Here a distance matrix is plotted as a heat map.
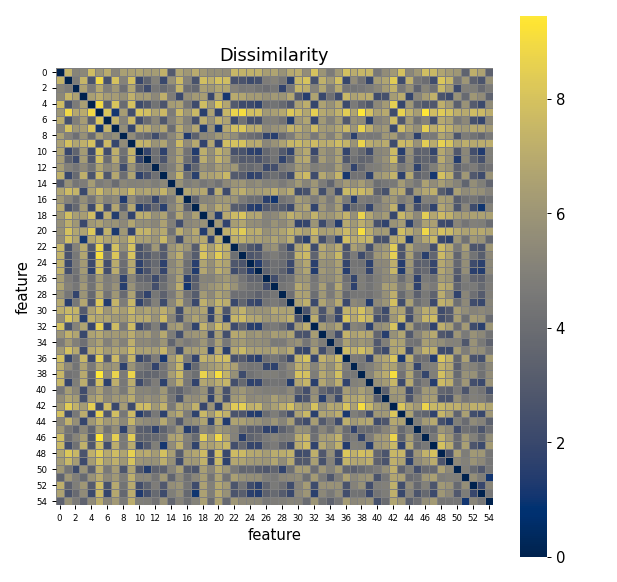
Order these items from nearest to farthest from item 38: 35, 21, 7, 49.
49, 21, 35, 7
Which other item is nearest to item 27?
16
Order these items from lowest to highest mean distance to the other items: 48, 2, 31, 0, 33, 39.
39, 2, 33, 31, 48, 0
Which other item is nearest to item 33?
41
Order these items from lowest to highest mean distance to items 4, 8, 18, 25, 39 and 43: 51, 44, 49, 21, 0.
51, 44, 49, 21, 0
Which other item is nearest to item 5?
7
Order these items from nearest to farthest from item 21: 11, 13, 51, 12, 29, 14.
51, 14, 12, 11, 29, 13
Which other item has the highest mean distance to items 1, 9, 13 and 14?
48
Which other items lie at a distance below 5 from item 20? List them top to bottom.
5, 7, 9, 14, 18, 42
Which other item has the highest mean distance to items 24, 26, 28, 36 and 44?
5
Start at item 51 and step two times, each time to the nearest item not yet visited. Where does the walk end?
40
